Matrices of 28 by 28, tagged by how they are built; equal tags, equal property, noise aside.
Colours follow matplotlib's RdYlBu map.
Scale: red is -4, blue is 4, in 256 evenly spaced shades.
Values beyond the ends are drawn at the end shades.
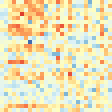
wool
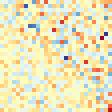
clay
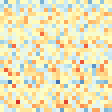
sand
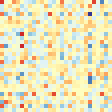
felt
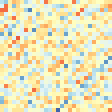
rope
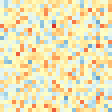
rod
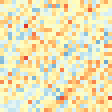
rope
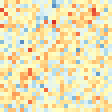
rope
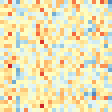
rod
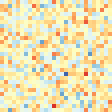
rod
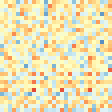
sand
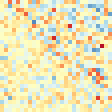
clay
